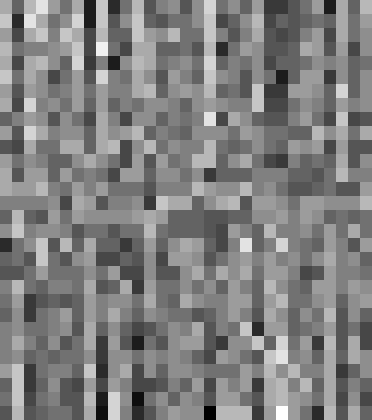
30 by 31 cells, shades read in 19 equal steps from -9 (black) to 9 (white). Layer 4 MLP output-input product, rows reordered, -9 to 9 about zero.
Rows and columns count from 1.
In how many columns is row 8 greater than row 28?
14
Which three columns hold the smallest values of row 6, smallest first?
24, 28, 5
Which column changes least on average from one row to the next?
25
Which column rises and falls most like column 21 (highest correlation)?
17
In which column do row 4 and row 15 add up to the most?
7
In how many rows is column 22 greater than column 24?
14
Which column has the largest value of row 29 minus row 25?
19
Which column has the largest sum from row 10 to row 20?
4
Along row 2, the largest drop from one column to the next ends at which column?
8
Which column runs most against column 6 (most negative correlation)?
20
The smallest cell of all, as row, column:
30, 18
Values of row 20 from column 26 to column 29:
-4 -3 2 0
